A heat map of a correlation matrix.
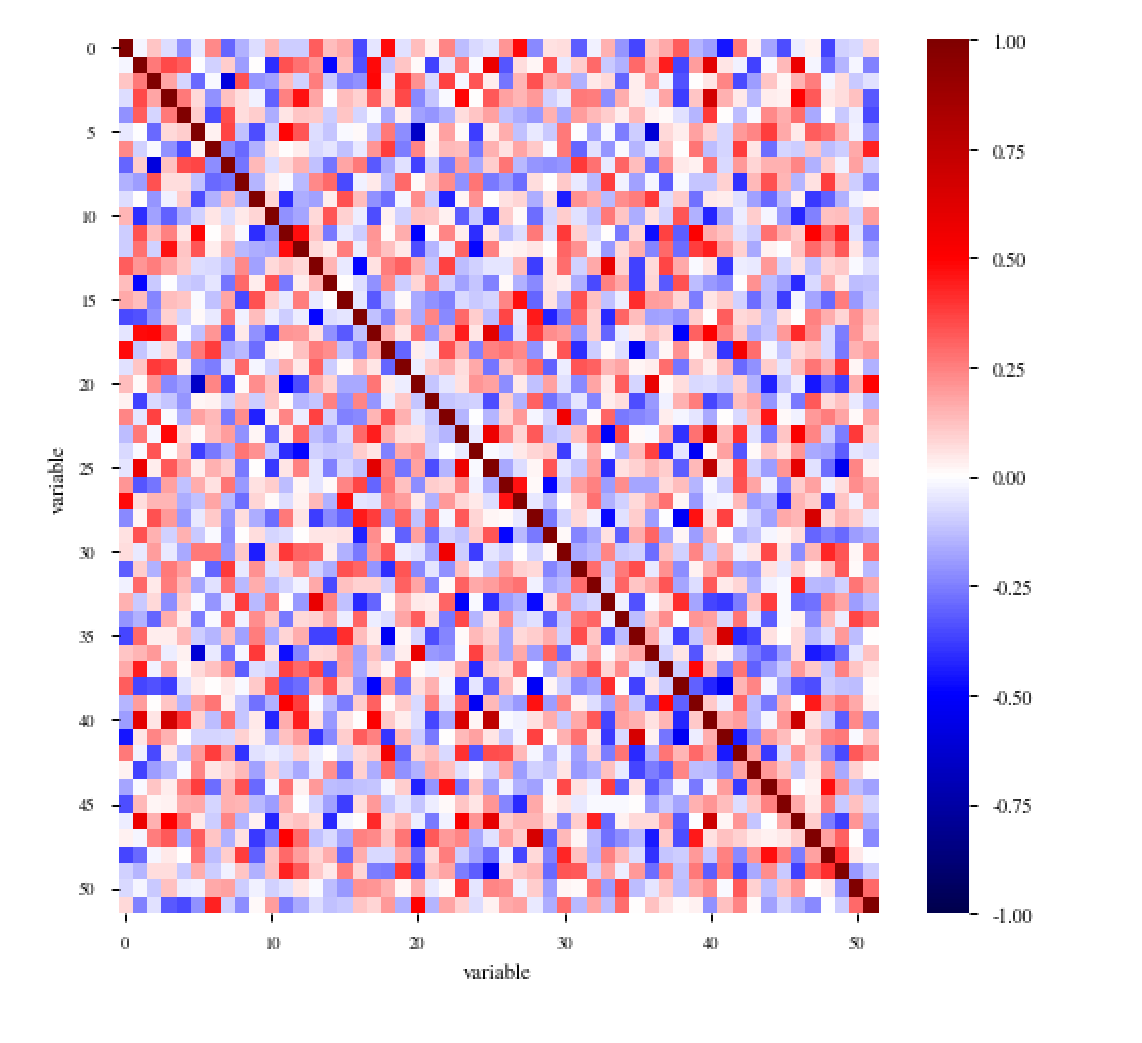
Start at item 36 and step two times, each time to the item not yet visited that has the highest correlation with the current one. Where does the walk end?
51
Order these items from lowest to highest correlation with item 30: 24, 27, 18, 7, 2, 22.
24, 7, 27, 2, 18, 22
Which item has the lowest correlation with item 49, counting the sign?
25
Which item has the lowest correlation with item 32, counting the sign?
14
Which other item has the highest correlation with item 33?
13
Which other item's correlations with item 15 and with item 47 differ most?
28
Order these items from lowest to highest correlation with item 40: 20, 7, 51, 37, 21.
21, 51, 20, 37, 7
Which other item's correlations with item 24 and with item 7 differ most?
2
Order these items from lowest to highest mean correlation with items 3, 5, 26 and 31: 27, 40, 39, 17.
17, 39, 27, 40
